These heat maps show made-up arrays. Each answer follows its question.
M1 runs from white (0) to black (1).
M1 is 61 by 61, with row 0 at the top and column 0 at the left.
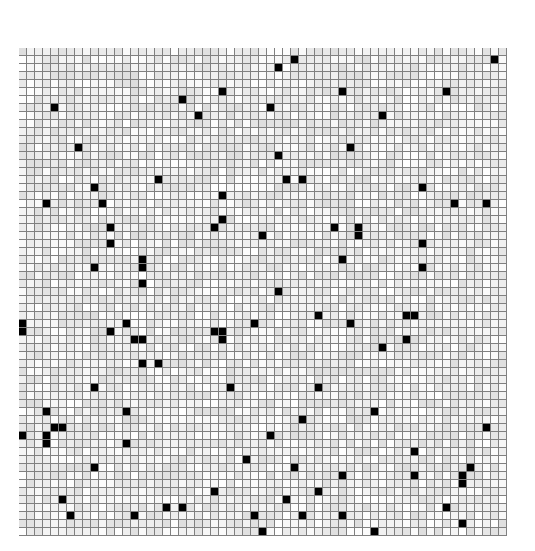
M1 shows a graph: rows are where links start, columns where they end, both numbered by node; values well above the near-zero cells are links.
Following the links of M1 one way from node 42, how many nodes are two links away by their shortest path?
3
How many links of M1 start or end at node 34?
6
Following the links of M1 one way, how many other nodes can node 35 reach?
9
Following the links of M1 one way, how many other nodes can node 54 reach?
11
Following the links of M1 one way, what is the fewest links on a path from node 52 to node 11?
6
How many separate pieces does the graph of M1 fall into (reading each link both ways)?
4
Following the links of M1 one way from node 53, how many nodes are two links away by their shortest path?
4
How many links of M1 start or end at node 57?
3
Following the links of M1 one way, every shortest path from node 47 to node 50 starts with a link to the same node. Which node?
node 58
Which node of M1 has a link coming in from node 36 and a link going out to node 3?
node 48
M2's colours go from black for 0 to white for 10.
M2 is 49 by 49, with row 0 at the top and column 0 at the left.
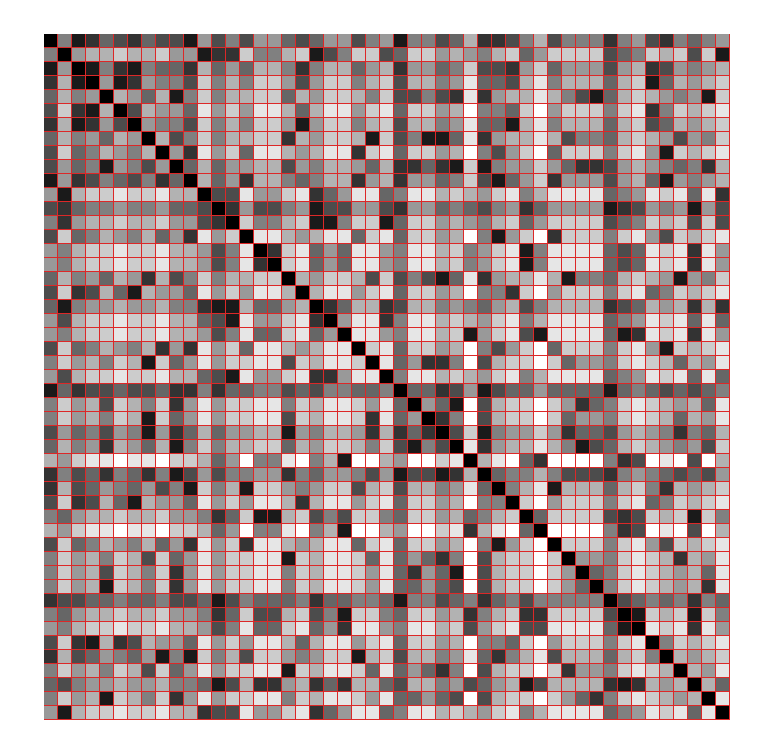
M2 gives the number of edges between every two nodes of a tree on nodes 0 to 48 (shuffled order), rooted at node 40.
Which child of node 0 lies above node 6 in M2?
2
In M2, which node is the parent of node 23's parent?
28
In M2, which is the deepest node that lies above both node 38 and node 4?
9
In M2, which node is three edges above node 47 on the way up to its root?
31
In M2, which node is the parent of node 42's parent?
46
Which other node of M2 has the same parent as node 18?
33
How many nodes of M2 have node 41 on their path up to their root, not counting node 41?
4
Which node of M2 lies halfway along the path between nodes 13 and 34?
12
